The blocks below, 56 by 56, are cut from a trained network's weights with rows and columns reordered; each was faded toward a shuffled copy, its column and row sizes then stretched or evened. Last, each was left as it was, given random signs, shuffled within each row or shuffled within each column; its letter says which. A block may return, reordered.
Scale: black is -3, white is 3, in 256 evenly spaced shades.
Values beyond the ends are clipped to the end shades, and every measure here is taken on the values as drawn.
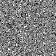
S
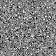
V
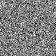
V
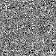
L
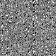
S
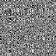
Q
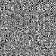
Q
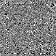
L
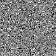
L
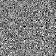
Q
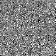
L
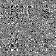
Q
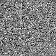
V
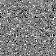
L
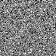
V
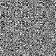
Q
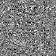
L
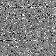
V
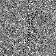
S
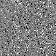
S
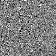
S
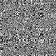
Q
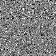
V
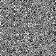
L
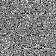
V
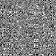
Q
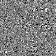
L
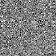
Q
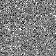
L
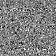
V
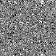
L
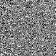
L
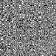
Q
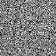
Q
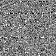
V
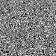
V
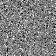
S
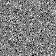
S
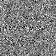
V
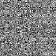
Q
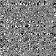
Q
